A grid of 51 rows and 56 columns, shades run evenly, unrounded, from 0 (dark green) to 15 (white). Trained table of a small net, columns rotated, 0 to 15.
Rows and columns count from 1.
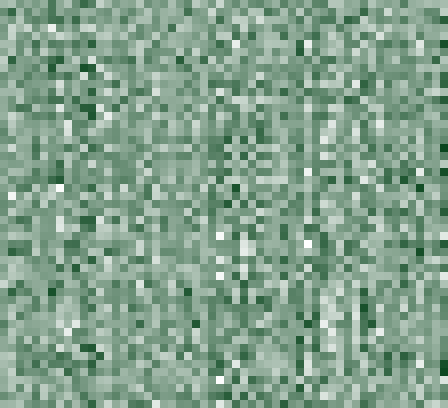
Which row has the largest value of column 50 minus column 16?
8
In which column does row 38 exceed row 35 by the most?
41
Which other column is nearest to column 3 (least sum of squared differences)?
15
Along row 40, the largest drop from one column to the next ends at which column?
46
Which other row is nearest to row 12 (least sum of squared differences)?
33
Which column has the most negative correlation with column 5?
53
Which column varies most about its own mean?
56
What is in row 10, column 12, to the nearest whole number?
4
